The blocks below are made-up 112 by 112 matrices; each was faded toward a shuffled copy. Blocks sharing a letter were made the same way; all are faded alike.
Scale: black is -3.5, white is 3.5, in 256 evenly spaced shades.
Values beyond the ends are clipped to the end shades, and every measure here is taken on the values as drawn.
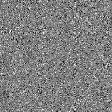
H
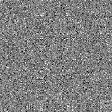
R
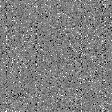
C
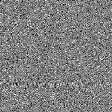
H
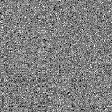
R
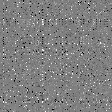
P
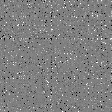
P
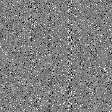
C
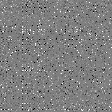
P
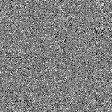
H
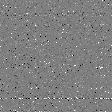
P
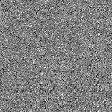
H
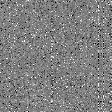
C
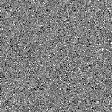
H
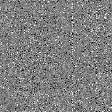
C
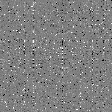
P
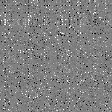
P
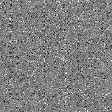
C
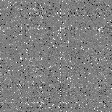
P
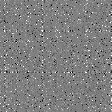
P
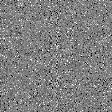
C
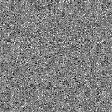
H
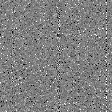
C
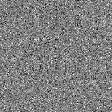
H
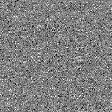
H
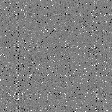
P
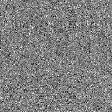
R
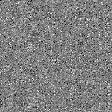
H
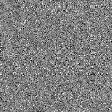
R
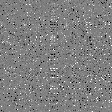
P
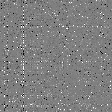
P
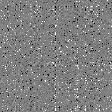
P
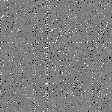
P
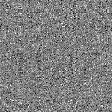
R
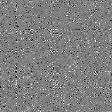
P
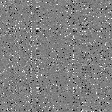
P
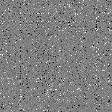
P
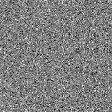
H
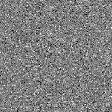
H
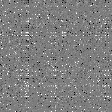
P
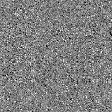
R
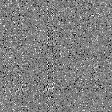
C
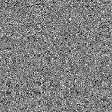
R
